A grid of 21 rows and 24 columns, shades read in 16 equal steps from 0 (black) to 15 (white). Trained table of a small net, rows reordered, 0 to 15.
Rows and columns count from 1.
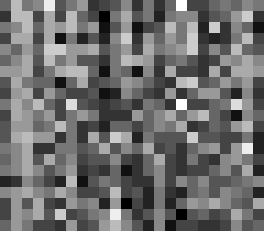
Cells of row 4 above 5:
13
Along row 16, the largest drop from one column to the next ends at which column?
24
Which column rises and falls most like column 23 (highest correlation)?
14
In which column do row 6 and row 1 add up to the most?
5
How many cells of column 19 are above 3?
15
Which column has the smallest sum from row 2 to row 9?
10
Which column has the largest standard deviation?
17
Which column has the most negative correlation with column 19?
22
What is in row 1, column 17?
15
